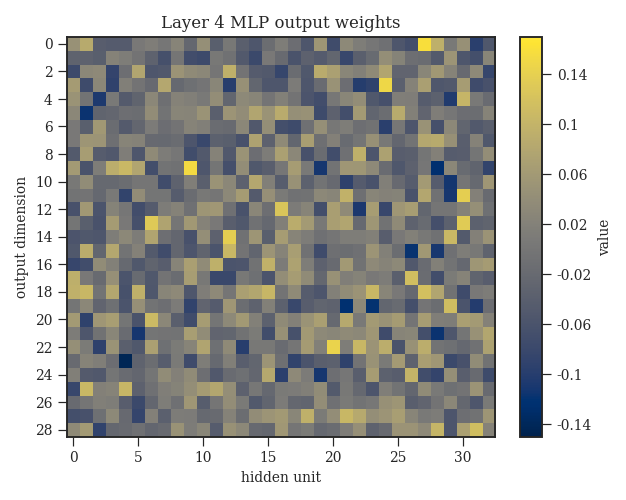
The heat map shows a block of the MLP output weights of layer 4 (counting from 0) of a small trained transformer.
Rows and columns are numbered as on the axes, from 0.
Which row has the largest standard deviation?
9
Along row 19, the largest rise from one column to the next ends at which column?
22
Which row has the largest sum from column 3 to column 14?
25
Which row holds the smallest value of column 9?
19
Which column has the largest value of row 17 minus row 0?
26
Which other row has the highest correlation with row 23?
18
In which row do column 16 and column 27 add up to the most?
0
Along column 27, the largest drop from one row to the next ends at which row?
1
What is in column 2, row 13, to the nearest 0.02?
-0.06
